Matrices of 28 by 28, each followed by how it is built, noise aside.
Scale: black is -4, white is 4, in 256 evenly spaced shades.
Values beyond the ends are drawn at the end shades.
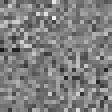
block diagonal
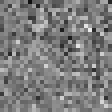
upper triangular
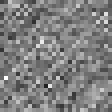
Hankel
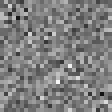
block diagonal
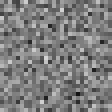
noise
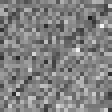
Hankel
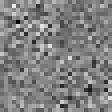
block diagonal
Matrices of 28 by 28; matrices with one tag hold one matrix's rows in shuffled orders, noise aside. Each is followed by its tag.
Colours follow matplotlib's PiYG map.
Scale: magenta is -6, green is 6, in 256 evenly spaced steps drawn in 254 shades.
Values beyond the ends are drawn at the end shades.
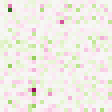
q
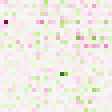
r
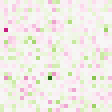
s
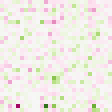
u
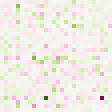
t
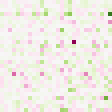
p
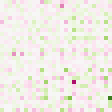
p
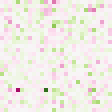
u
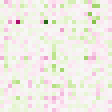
u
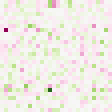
s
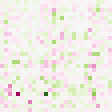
u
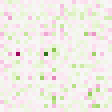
u
